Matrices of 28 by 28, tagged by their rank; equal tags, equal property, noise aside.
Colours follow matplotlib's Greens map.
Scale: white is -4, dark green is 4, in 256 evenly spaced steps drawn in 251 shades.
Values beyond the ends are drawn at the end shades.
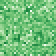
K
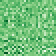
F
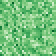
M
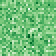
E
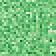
E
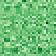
K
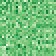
F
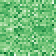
K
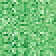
K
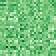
F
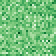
M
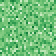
M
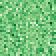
M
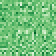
F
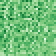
K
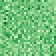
K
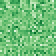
E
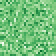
E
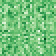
F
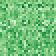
F
